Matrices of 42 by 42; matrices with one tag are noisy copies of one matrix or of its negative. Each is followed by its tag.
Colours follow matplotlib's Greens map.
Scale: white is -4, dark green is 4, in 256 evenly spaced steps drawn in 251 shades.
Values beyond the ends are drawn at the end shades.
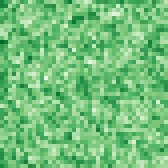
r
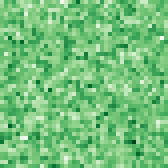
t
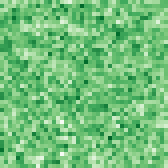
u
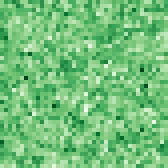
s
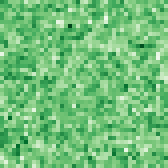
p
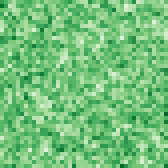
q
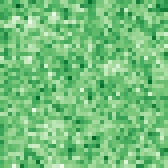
s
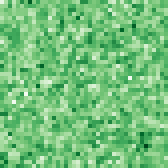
p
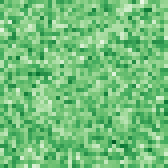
q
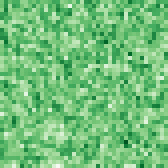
s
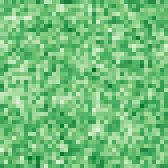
u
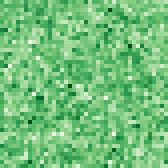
t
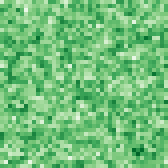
t
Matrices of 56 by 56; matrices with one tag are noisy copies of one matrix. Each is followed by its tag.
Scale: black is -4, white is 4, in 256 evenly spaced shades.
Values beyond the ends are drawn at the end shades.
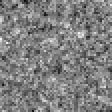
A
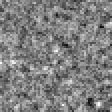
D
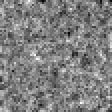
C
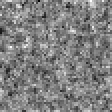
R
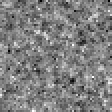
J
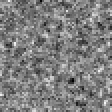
J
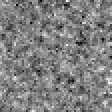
J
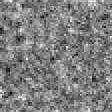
R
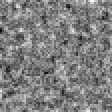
R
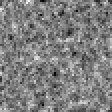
C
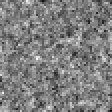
C
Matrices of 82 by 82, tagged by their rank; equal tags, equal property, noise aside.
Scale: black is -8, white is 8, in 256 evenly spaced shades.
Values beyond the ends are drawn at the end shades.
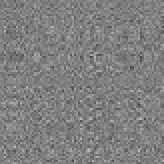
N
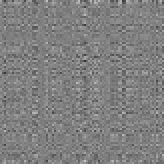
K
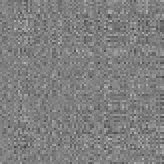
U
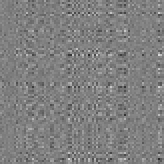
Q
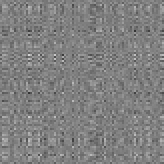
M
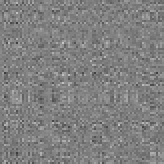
K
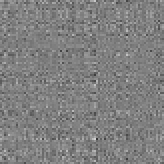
N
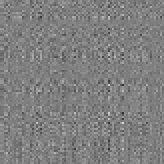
U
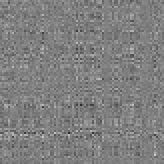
U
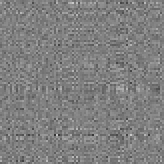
M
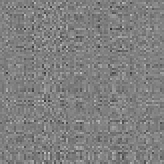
U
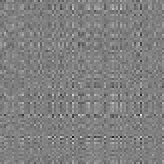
Q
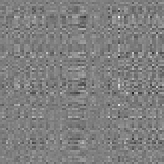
M
